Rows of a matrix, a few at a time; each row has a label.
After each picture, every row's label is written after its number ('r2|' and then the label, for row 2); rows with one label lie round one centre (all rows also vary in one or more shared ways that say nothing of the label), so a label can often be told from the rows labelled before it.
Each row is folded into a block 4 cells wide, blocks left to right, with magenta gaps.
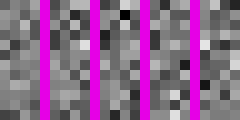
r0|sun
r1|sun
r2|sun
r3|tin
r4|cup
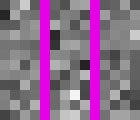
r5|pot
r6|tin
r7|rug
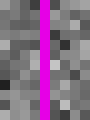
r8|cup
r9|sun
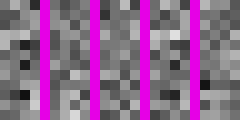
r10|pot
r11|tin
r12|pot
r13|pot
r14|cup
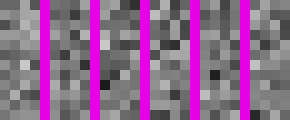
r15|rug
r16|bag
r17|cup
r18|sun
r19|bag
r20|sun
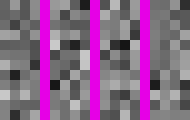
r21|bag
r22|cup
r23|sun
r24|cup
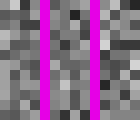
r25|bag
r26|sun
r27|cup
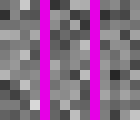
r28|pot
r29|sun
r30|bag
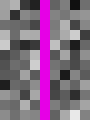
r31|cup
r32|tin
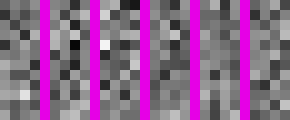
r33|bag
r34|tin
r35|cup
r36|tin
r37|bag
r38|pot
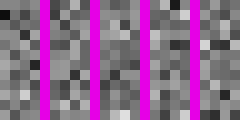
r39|bag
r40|pot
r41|tin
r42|bag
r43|sun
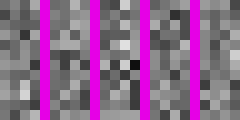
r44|bag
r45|rug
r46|rug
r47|sun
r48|cup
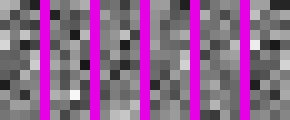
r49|cup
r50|bag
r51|tin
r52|cup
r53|sun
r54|cup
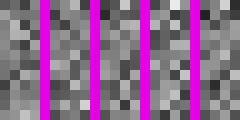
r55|tin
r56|pot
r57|pot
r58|sun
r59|pot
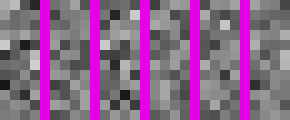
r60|cup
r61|pot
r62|rug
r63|sun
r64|sun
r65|cup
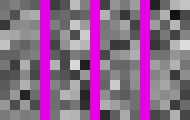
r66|rug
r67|rug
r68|sun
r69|sun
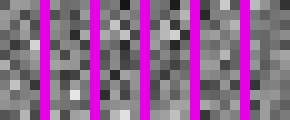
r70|sun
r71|bag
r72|tin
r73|tin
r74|pot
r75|cup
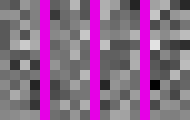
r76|rug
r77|pot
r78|cup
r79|cup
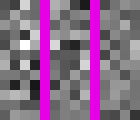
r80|rug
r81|cup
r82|sun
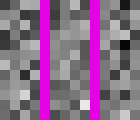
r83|sun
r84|pot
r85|tin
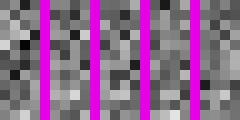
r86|tin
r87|bag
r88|bag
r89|tin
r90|cup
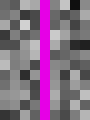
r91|sun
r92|bag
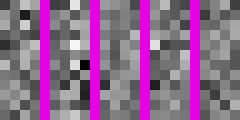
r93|sun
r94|rug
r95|cup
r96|cup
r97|pot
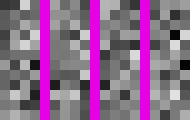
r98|rug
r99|cup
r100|cup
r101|bag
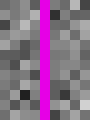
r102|rug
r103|pot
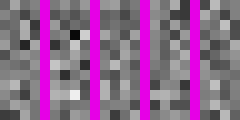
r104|sun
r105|bag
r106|bag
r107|cup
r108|sun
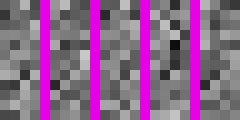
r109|pot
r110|cup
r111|pot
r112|tin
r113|cup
